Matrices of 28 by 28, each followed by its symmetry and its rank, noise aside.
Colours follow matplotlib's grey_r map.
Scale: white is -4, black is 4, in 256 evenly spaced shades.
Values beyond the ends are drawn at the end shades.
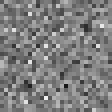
symmetric, rank eight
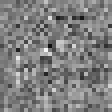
antisymmetric, rank six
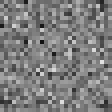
symmetric, rank eight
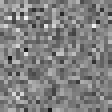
no symmetry, rank eight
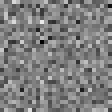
no symmetry, rank six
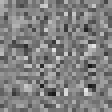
no symmetry, rank four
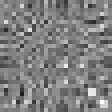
symmetric, rank four
